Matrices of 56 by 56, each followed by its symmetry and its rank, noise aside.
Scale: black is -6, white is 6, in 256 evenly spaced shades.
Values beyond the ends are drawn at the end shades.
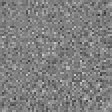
symmetric, rank eight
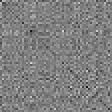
symmetric, rank six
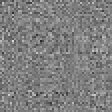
no symmetry, rank eight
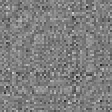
symmetric, rank eight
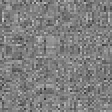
no symmetry, rank eight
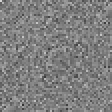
symmetric, rank twelve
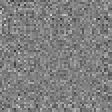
antisymmetric, rank eight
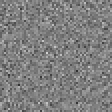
no symmetry, rank twelve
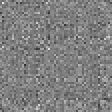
symmetric, rank six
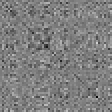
symmetric, rank six
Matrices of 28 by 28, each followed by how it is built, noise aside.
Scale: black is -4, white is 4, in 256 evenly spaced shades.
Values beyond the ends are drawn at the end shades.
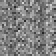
repeating rows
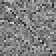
diagonal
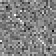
diagonal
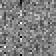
uneven columns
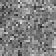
smooth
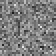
noise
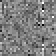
uneven columns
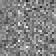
uneven columns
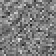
Hankel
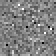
sparse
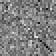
diagonal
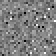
sparse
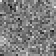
smooth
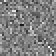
banded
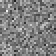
noise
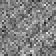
Hankel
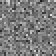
repeating rows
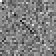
diagonal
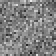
smooth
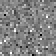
sparse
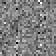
uneven columns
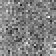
smooth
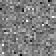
sparse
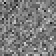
Hankel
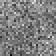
smooth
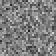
noise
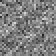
Hankel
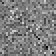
diagonal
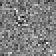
banded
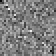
diagonal
